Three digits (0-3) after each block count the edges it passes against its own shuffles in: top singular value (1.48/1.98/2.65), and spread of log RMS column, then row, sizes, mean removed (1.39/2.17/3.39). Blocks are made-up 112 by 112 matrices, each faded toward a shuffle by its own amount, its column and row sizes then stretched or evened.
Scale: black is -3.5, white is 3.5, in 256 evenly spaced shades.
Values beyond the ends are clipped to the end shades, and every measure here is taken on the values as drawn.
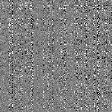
1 3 2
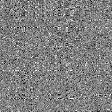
2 1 2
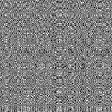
3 1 2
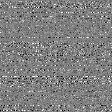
0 0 3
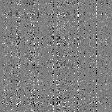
1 3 2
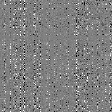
2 3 2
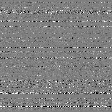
2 0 3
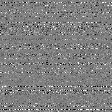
1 0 3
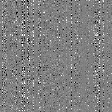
2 3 1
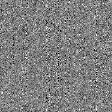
1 2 0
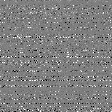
0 1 3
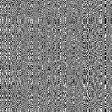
3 3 1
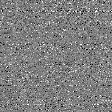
1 0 2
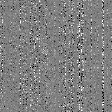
0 3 0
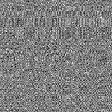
3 1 0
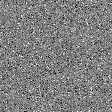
0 0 0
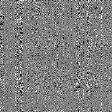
0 3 2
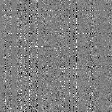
1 3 2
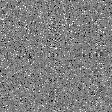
1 1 0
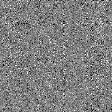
1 2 1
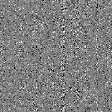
2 2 0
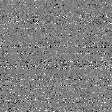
0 0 3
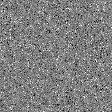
0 1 0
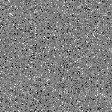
2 1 0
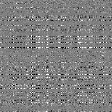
3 2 3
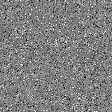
1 1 0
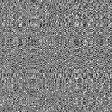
3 1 1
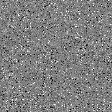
1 1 1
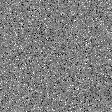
0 0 0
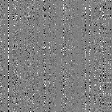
2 3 1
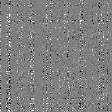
1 3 2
